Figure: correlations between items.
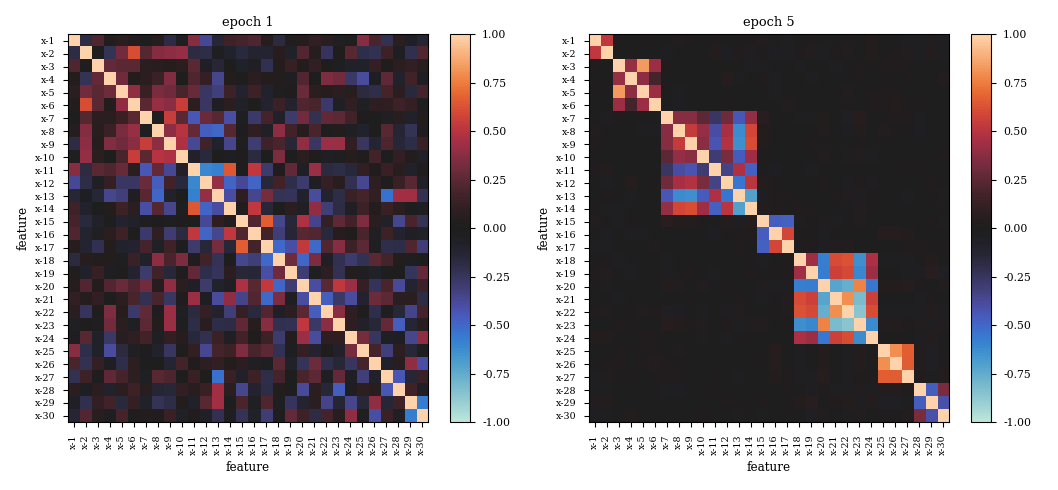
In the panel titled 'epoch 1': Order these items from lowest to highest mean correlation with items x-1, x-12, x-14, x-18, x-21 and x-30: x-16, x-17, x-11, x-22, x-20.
x-17, x-20, x-22, x-16, x-11
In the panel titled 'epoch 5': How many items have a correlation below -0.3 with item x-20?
5
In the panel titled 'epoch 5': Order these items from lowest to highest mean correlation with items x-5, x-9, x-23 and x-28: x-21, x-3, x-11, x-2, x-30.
x-21, x-11, x-2, x-30, x-3
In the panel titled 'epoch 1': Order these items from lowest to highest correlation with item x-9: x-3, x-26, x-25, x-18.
x-25, x-26, x-3, x-18
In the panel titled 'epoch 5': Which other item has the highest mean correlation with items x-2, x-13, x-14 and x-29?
x-1
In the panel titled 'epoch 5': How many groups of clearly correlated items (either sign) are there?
7
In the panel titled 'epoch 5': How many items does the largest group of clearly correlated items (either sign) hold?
8
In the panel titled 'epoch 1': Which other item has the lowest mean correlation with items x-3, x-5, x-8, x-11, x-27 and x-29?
x-13
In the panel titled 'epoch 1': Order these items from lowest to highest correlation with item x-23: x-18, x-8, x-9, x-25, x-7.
x-18, x-25, x-8, x-7, x-9
